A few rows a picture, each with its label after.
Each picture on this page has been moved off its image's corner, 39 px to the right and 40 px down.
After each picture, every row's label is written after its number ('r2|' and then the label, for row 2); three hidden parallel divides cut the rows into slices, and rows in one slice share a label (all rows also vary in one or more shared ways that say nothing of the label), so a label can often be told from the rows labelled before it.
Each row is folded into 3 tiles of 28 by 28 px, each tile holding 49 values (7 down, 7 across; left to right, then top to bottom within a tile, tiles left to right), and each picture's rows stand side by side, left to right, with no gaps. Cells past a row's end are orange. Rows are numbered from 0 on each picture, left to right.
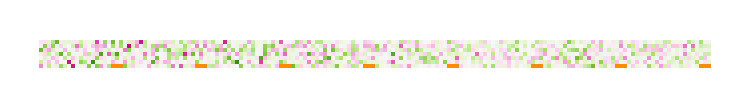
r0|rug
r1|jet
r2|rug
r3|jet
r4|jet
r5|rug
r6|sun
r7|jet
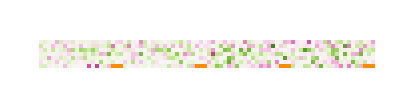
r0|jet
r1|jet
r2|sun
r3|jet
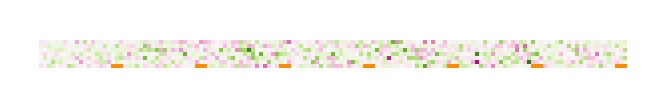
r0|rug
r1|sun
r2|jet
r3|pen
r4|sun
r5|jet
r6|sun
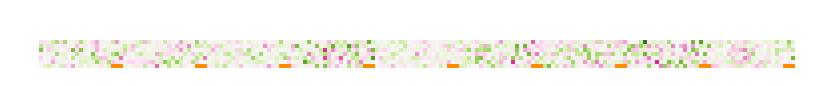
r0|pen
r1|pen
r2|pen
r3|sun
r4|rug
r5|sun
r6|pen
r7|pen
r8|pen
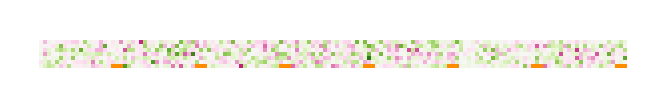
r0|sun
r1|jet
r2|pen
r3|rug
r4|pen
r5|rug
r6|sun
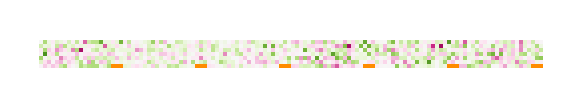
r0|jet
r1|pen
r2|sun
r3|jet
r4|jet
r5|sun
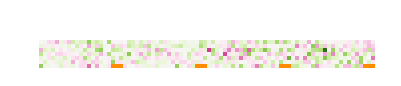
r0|jet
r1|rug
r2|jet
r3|pen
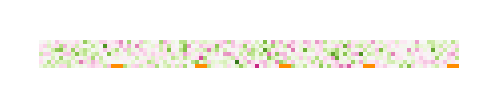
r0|rug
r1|jet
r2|pen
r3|jet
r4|rug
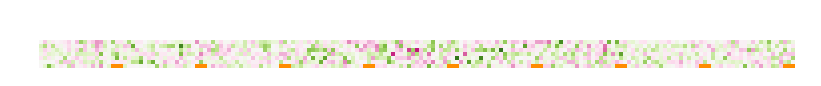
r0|rug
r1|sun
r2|pen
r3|sun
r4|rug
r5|sun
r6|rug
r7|sun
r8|pen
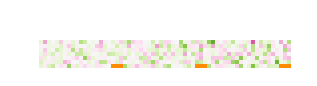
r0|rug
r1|pen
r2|pen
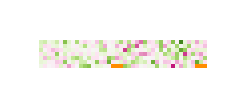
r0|pen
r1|jet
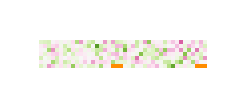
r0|rug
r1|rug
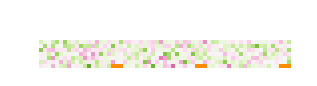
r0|sun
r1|pen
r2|sun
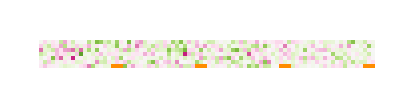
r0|jet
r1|jet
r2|sun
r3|jet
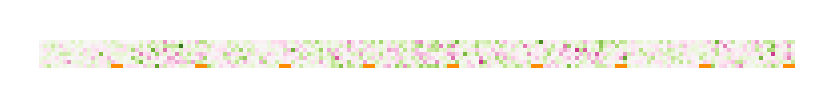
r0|rug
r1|sun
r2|pen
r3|sun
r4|pen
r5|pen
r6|pen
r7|pen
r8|jet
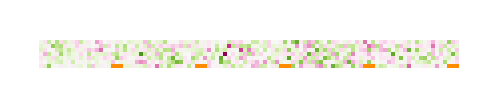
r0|sun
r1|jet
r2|rug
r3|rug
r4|jet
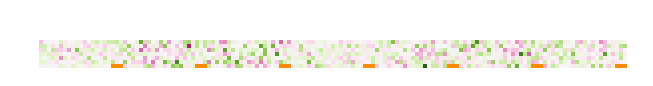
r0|jet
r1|pen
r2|rug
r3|sun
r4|sun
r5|sun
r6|sun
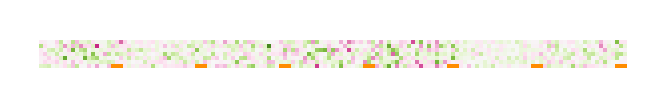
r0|jet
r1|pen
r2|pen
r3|sun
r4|sun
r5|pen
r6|pen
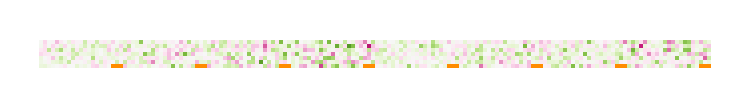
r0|rug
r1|sun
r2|pen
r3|rug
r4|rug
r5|sun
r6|rug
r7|jet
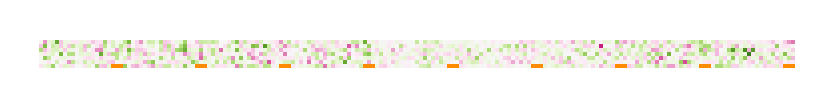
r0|sun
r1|jet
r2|sun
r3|jet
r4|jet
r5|sun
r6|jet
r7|pen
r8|sun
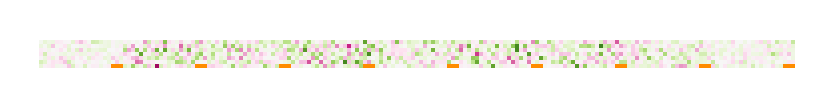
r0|pen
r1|jet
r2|rug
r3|jet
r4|jet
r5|sun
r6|sun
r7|pen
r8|rug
